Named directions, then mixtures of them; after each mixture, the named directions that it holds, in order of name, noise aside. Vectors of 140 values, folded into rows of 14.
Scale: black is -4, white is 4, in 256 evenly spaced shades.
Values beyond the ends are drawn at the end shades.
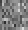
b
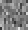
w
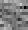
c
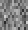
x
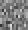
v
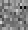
c, x.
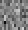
b, x.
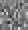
v, w.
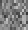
b, v, x.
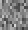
b, v.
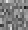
c, v.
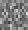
v, w, x.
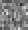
c, v, w.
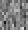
b, w, x.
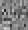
b, c, v.
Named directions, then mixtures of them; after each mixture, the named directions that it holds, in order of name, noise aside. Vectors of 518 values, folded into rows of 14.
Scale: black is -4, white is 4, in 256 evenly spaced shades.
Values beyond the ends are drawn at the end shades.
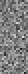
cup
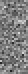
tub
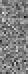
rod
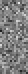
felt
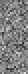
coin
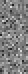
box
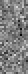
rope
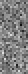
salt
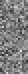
box, rope.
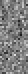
rope.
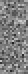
tub.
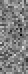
rope.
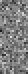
felt.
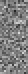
cup, tub.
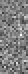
rod, rope.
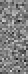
rod, salt, tub.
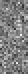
felt, rod, rope.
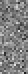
cup, rope, salt.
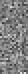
box, coin, tub.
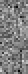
box, rope, salt.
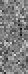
rope.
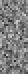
felt, salt.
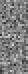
box, tub.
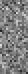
felt.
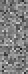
cup.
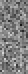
salt.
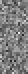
felt, rod, tub.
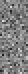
box.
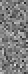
cup, salt, tub.
